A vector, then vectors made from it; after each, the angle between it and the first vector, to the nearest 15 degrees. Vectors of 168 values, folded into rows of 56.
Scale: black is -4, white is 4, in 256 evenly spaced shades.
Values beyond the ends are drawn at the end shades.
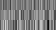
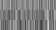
150 degrees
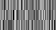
90 degrees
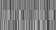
30 degrees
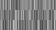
135 degrees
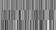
165 degrees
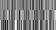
135 degrees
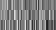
60 degrees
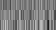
15 degrees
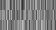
75 degrees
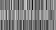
105 degrees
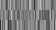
75 degrees
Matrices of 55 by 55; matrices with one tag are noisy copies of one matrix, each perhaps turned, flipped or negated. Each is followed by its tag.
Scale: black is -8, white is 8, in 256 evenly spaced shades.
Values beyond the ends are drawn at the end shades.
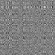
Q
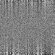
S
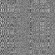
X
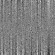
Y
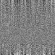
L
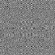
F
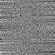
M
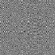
F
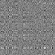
Q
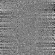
S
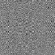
F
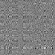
Q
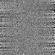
S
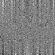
M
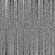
Y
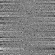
Y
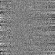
L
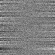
Y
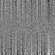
Y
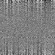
S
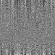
L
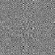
F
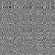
Q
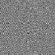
F
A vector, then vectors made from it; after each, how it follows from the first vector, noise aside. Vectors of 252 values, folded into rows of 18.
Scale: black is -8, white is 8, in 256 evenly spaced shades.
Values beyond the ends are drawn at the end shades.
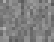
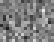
wrapped around, scaled up.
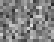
wrapped around, scaled up.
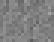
reversed, shrunk.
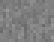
wrapped around, shrunk.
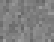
reversed, shrunk.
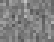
wrapped around.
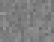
wrapped around, shrunk.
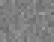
wrapped around, shrunk.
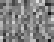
reversed, negated, scaled up.
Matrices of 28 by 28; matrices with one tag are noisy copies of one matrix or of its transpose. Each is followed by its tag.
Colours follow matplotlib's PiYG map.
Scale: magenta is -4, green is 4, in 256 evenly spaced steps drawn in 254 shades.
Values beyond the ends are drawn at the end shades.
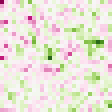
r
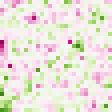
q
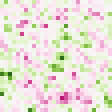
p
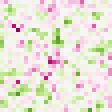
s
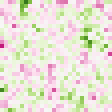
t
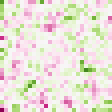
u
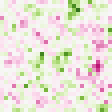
p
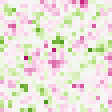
s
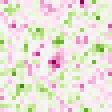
s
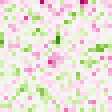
s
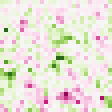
p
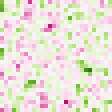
u
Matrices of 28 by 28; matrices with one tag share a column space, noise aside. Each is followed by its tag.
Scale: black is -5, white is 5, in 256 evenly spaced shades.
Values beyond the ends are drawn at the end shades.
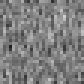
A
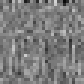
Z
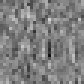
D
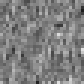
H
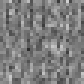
A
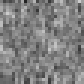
A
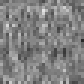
H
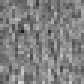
D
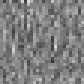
A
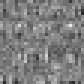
H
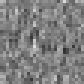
A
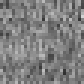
D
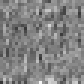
H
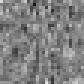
H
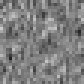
D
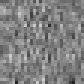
H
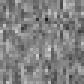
D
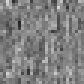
Z
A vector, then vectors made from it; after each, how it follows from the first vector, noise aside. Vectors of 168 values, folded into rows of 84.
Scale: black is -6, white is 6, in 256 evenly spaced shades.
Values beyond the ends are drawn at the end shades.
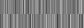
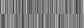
reversed, negated.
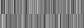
reversed.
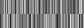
scaled up.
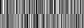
wrapped around, negated, scaled up.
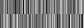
scaled up.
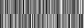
scaled up.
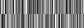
reversed, negated, scaled up.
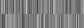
reversed, negated.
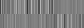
wrapped around, partly zeroed.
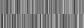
wrapped around.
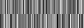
scaled up.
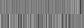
wrapped around, partly zeroed.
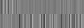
wrapped around, partly zeroed.
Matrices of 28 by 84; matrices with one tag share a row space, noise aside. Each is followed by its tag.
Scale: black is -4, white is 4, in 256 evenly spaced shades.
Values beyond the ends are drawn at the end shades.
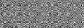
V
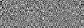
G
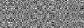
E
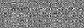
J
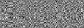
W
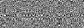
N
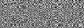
J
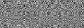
V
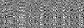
W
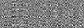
J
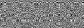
N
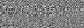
E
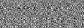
V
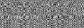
V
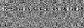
W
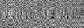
E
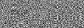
J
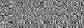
W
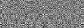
G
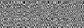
V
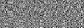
W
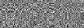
E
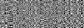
W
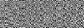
W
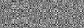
J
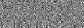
V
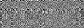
G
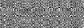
N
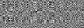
E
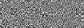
G
